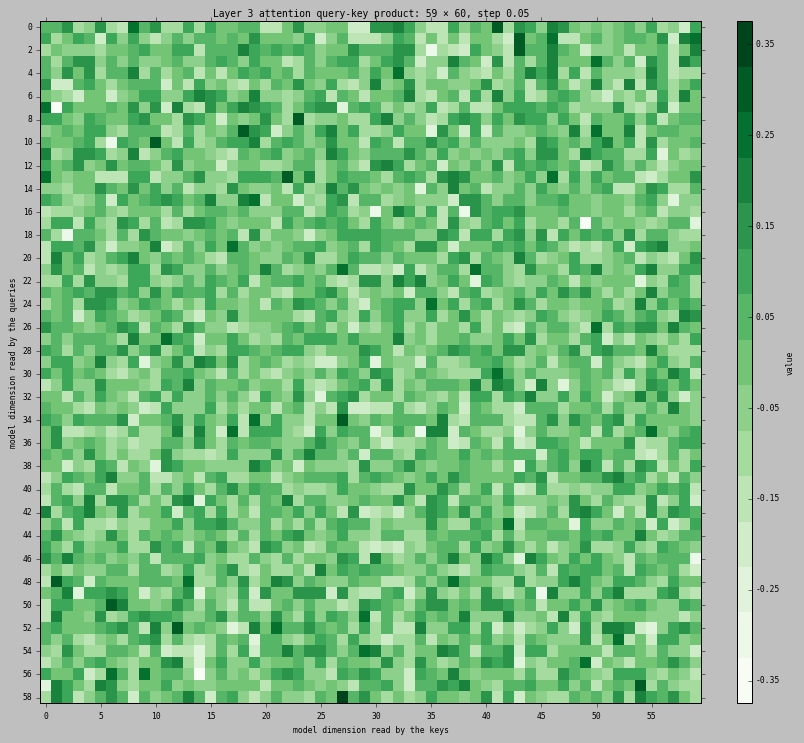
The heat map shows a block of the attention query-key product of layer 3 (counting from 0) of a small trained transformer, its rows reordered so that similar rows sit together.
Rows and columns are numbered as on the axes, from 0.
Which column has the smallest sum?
14
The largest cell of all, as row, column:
58, 27
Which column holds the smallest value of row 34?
8
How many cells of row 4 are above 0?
25
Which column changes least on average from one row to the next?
15
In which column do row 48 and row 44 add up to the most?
1
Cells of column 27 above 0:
30
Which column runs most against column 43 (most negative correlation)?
57
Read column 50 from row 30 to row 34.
0 0 0 0.05 0
